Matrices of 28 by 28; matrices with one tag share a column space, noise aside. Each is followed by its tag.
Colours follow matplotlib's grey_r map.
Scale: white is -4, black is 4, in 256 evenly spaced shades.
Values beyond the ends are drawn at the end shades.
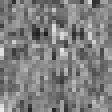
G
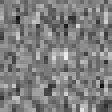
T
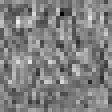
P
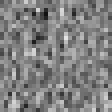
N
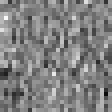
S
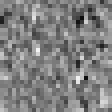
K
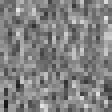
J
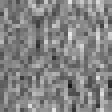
J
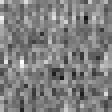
S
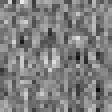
S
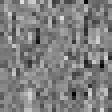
S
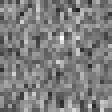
N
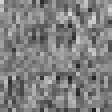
J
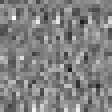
T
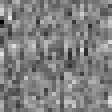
K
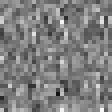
T
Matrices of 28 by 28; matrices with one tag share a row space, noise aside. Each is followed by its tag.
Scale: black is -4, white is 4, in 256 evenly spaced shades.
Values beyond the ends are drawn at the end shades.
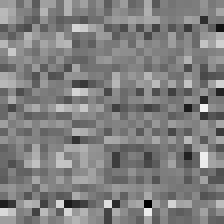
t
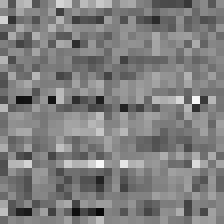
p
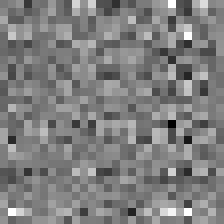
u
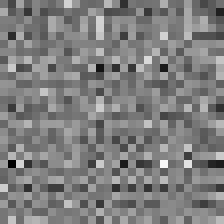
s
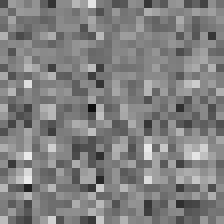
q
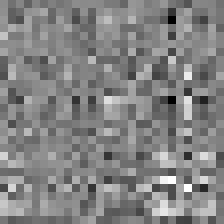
u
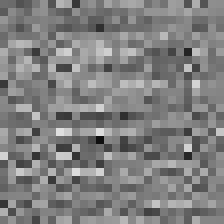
p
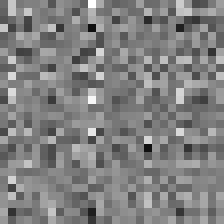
q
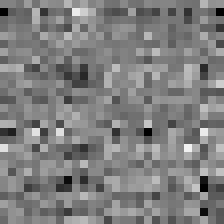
t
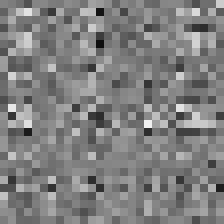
q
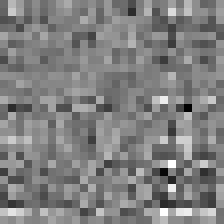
u
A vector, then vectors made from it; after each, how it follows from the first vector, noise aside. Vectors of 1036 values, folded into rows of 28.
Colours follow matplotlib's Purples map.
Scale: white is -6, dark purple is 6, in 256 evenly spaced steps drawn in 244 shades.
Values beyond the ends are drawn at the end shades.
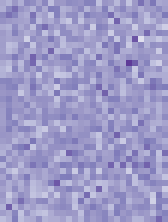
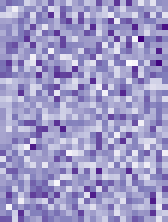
negated, scaled up.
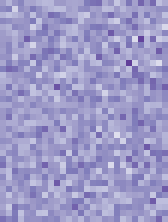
sign-scrambled.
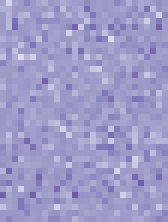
reversed, negated, partly zeroed.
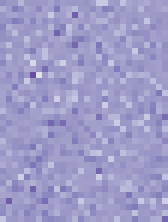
wrapped around, partly zeroed.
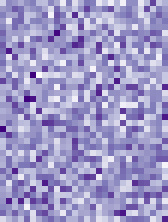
wrapped around, scaled up.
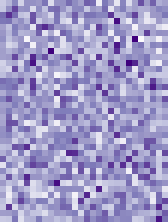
scaled up.
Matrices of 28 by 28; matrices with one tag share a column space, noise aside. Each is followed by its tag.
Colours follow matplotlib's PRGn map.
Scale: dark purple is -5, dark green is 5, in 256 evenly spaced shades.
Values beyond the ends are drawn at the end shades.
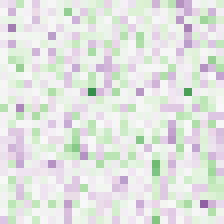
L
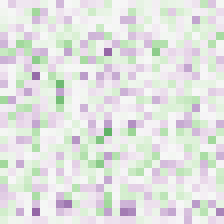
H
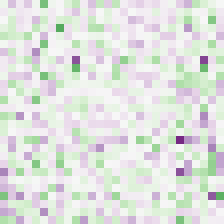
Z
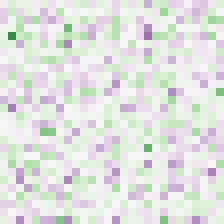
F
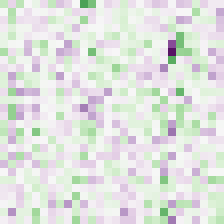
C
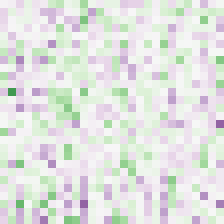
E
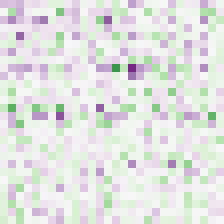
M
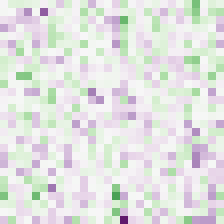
E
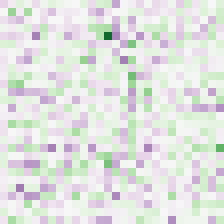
F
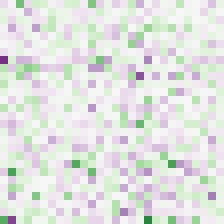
Z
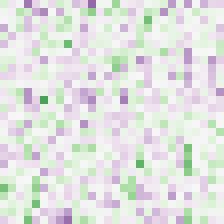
E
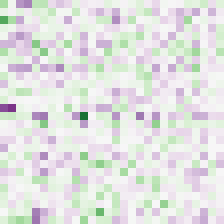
M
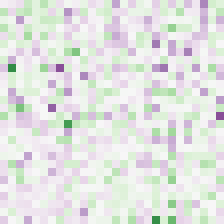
M
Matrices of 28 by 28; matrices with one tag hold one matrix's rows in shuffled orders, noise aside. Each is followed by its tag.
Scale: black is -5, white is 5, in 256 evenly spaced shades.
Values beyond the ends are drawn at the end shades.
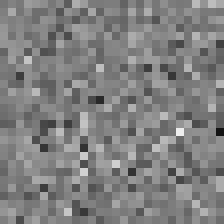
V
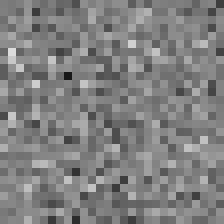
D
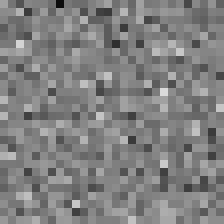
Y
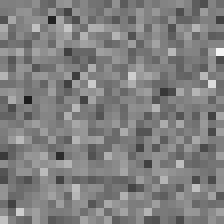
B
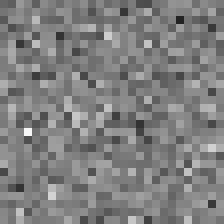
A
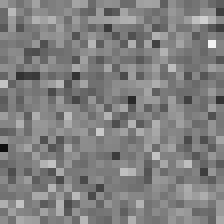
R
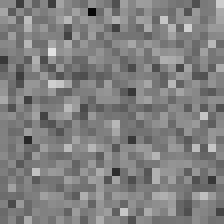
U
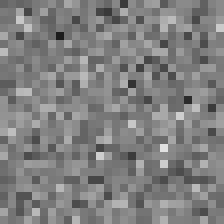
Y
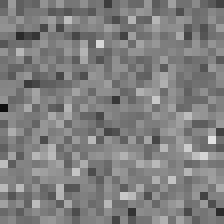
R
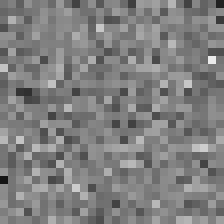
R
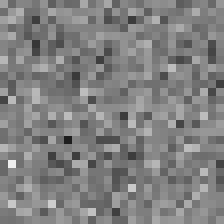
D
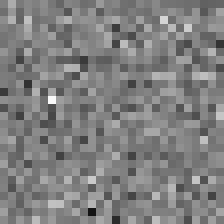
U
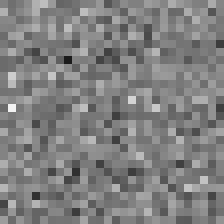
D
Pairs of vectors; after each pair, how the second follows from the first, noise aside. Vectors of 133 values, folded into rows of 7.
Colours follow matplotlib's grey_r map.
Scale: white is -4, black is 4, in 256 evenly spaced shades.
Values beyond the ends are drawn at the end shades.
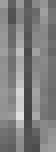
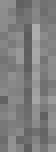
reversed, shrunk.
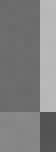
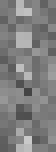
wrapped around, partly zeroed.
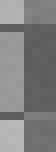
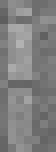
wrapped around, shrunk.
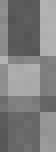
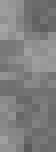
wrapped around, shrunk.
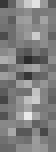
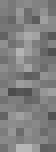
reversed, shrunk.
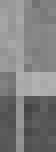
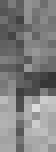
negated.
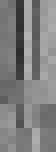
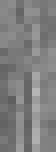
reversed, negated, shrunk.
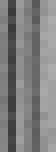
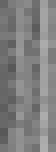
reversed, negated, shrunk.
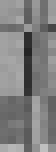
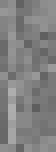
wrapped around, negated, shrunk.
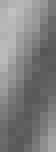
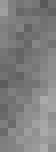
reversed, shrunk.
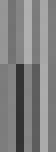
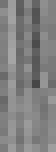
reversed, shrunk.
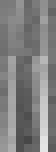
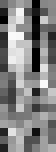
wrapped around, negated, scaled up.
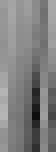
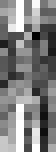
wrapped around, negated, scaled up.
